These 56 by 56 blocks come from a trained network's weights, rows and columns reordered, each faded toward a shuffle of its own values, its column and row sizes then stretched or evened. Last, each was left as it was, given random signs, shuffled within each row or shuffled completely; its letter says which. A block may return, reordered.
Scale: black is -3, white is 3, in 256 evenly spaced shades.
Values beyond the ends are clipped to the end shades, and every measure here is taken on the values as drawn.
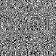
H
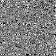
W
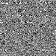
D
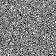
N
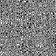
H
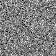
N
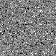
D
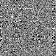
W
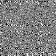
H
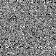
D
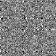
H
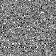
D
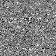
D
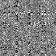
H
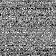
D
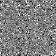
W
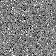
N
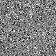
D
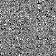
W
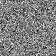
N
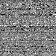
D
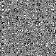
W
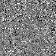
W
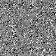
W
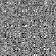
H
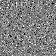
N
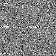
W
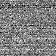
D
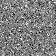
N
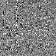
W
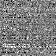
H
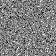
N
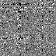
W
